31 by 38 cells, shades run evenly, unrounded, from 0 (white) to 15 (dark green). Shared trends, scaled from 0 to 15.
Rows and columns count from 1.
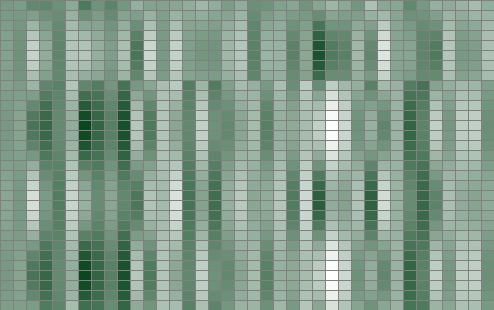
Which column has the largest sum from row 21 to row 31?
10
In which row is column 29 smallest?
1
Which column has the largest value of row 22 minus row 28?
25
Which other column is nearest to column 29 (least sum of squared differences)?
23
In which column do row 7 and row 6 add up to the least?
30
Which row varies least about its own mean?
2
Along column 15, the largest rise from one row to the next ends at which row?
9
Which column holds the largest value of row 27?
7
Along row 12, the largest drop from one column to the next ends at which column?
11
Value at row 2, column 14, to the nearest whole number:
6
